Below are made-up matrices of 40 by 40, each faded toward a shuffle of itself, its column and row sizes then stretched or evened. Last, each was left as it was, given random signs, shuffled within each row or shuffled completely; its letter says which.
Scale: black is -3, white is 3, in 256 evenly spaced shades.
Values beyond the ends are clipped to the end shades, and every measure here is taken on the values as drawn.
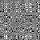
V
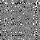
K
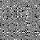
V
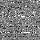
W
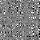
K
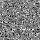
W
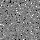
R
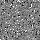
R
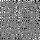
V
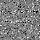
W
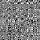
V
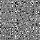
K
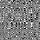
V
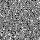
R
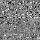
W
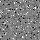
R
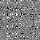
K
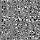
K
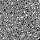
R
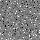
R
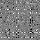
K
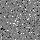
R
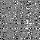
K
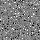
R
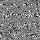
W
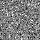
R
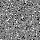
R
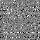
W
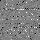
W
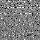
W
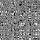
V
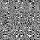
V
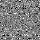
W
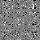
K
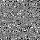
W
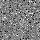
R
